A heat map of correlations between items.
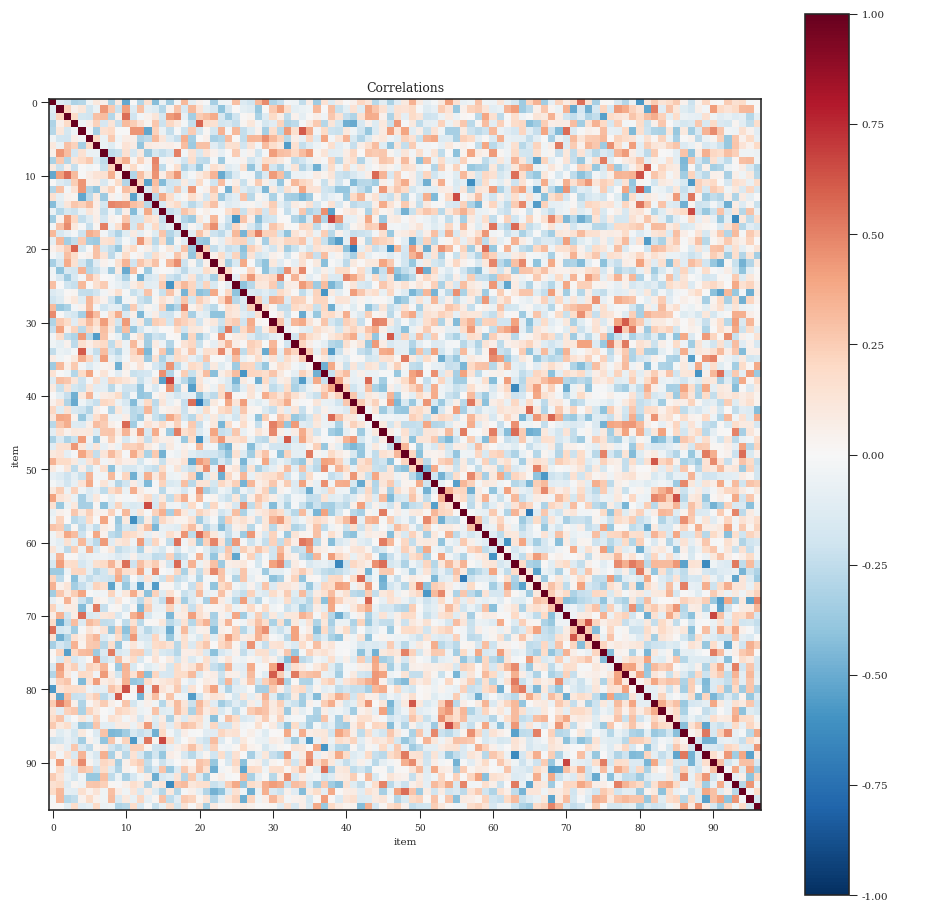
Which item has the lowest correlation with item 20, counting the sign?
41
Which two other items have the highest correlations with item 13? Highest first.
55, 87
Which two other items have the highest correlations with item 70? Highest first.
90, 4
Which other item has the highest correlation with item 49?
82
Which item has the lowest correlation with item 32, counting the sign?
6
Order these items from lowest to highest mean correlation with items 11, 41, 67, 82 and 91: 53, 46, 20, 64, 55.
55, 64, 46, 20, 53
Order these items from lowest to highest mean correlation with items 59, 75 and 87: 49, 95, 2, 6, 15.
2, 6, 49, 15, 95
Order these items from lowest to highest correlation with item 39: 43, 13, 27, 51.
51, 13, 27, 43
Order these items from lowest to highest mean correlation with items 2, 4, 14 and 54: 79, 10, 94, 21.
94, 79, 21, 10
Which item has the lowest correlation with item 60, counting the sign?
62
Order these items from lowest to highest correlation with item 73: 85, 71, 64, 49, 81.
49, 85, 81, 64, 71
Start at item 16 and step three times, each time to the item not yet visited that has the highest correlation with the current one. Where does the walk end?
68
